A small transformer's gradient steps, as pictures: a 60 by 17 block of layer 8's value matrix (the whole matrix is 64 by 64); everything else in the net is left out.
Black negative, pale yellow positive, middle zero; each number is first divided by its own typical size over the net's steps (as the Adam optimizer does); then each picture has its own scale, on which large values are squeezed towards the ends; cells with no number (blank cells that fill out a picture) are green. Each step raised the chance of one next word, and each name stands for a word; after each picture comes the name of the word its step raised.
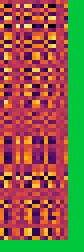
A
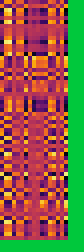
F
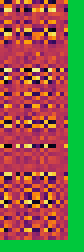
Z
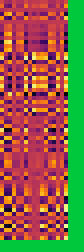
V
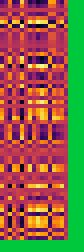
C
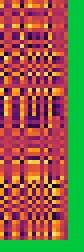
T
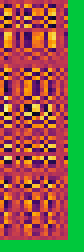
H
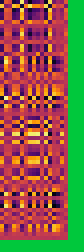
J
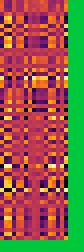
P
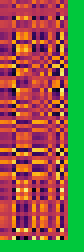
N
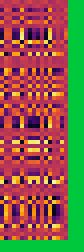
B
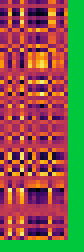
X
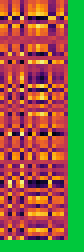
A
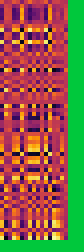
N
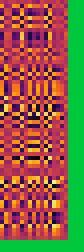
H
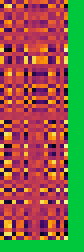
Z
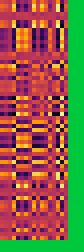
T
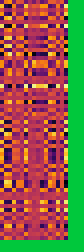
A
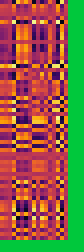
C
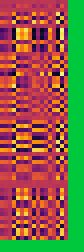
B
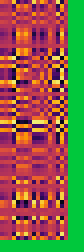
Z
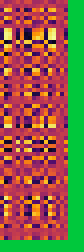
B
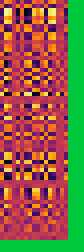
X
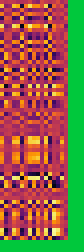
A
